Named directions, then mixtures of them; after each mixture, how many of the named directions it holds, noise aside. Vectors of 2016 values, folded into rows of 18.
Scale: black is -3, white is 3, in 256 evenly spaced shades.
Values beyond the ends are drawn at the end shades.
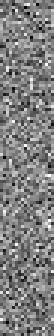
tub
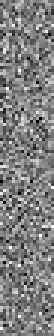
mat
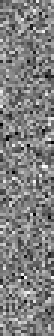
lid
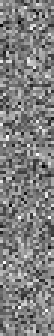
three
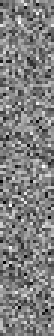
three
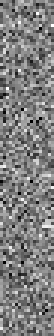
two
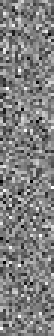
one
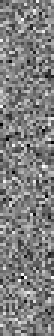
one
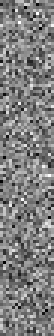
three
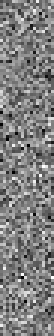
one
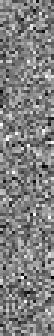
one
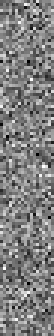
two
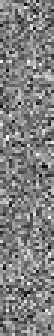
two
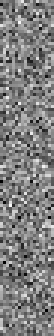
three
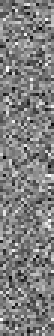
one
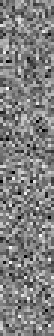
two
